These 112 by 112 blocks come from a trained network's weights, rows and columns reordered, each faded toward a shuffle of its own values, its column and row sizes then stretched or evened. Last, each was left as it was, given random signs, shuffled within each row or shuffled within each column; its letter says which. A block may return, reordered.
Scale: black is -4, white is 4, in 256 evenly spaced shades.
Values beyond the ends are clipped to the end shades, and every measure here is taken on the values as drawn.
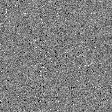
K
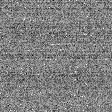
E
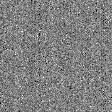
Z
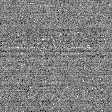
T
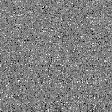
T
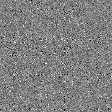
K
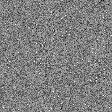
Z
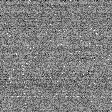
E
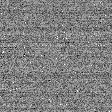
T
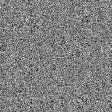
T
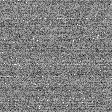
E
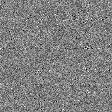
K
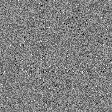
K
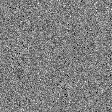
Z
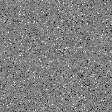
T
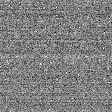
E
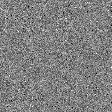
K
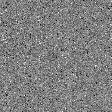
Z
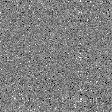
T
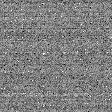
T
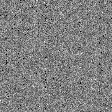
Z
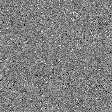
K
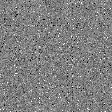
K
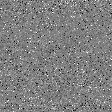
E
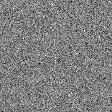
Z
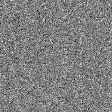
T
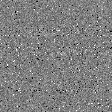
T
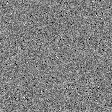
E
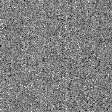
Z
